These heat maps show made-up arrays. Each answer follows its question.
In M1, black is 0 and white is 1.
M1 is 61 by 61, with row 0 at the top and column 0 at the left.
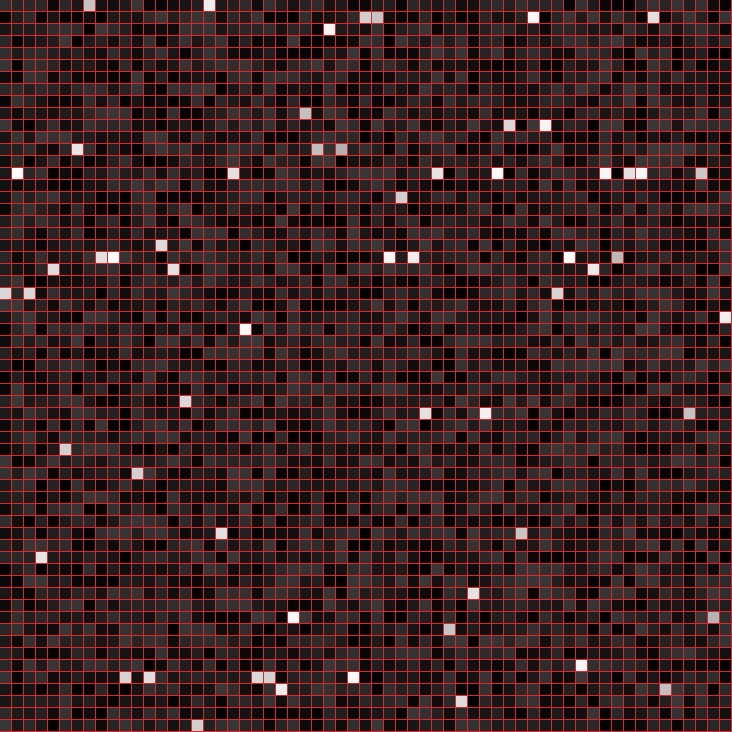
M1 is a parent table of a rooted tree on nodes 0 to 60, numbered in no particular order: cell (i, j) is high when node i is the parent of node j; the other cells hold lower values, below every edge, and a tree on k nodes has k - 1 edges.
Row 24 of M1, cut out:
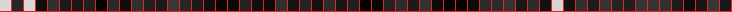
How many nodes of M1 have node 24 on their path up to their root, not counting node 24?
9
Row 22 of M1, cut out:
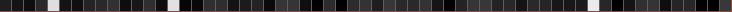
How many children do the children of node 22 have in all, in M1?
9
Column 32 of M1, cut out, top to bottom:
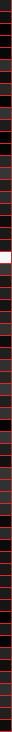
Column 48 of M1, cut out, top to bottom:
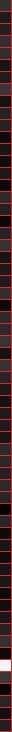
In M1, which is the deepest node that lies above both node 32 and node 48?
21
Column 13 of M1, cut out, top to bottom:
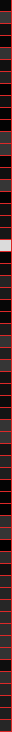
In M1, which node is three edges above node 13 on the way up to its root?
2
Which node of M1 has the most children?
14
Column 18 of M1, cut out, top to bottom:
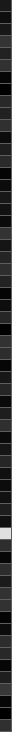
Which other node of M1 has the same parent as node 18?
43
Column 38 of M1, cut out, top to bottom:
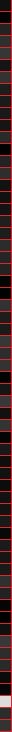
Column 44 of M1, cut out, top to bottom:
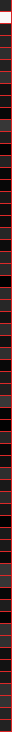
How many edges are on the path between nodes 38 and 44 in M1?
4
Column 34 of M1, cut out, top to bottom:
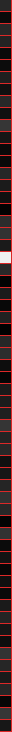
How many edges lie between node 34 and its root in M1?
2
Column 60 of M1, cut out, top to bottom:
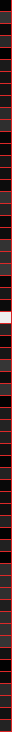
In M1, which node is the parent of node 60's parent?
12
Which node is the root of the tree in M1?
56
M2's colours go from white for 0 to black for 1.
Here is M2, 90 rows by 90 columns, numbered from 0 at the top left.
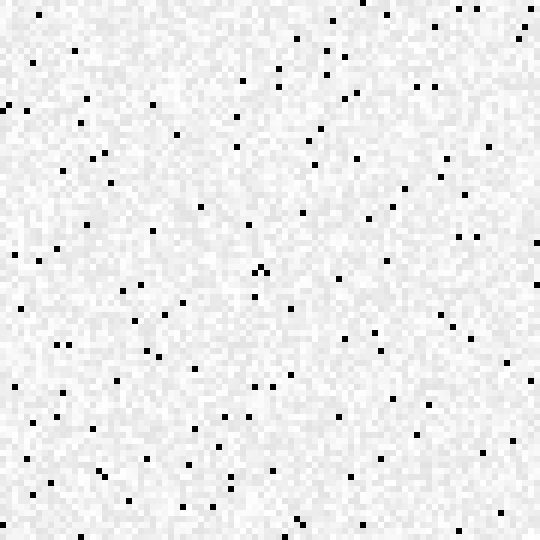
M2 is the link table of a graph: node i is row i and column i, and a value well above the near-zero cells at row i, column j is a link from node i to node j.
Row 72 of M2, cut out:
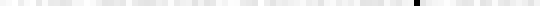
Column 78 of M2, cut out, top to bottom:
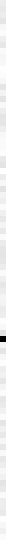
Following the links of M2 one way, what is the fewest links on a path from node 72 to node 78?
3
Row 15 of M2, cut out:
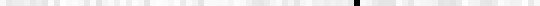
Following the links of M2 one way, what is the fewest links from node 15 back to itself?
3
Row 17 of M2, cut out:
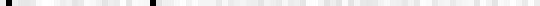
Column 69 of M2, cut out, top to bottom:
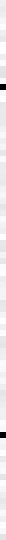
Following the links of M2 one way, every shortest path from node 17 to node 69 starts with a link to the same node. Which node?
node 1
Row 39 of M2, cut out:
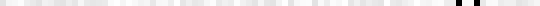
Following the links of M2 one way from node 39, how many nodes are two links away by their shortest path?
6
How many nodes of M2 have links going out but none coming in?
5
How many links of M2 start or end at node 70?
1
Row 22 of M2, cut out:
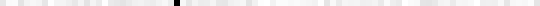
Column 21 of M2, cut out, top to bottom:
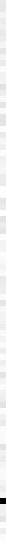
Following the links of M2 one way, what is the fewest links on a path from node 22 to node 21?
5
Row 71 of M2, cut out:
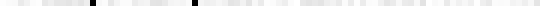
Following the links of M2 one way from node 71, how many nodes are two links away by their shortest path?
2
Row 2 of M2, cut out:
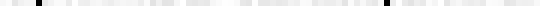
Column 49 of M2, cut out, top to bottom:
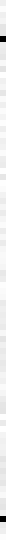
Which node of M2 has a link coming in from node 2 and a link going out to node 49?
node 6
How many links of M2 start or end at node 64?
5
